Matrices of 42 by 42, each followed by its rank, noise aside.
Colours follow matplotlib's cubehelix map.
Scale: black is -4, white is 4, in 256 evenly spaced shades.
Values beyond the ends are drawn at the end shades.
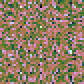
six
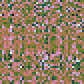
five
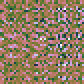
three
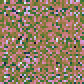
six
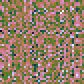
five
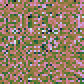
six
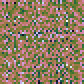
six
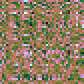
five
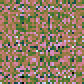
five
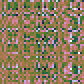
four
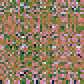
six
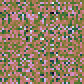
six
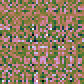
five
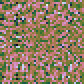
five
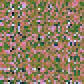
five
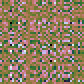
four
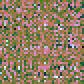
six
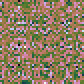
six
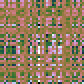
two
